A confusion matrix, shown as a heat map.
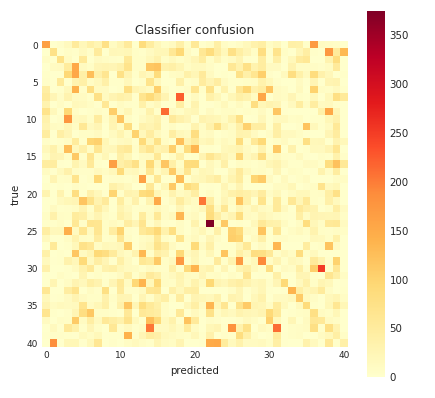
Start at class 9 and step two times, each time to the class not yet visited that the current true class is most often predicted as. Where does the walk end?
39
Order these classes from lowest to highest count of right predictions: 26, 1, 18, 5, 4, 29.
5, 1, 26, 18, 4, 29
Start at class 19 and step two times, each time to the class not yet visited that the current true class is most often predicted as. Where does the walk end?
10
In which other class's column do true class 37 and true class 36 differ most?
19
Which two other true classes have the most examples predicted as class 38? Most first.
1, 9
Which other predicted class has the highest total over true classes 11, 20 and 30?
37
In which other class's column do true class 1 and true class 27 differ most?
40
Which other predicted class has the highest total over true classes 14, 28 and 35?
13
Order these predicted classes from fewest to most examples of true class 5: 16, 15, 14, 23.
16, 15, 23, 14
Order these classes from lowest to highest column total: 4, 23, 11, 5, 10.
23, 5, 10, 11, 4
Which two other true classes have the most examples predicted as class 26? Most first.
29, 21
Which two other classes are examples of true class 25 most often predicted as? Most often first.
3, 29
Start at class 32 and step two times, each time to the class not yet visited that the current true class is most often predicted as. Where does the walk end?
18
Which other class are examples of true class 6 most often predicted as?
4
